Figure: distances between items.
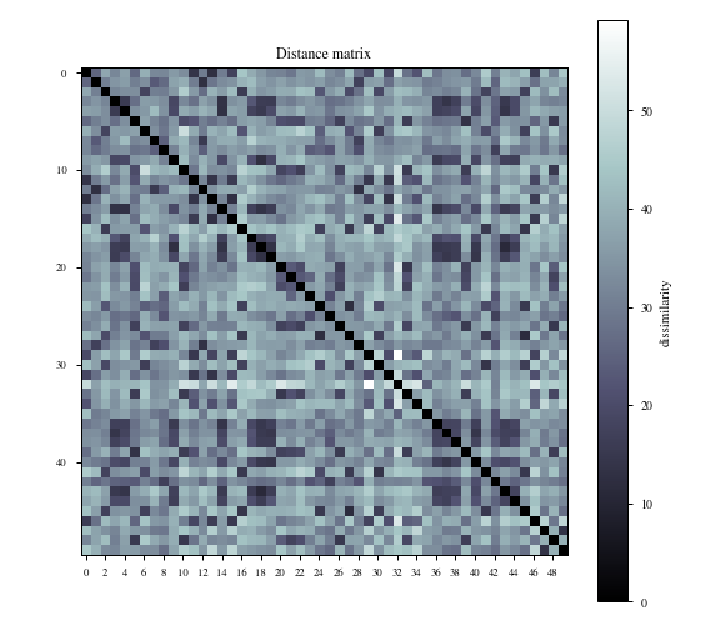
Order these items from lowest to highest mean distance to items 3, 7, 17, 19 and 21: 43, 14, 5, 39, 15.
14, 43, 5, 39, 15
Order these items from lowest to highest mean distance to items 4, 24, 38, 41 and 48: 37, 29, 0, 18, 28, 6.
37, 18, 6, 28, 0, 29
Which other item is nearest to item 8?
42
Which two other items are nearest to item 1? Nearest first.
12, 28
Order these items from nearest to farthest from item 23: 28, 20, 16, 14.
28, 14, 20, 16
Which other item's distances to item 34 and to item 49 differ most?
47
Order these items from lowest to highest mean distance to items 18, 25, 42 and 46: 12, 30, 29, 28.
28, 12, 29, 30
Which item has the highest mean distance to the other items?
32
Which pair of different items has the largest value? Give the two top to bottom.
29, 32
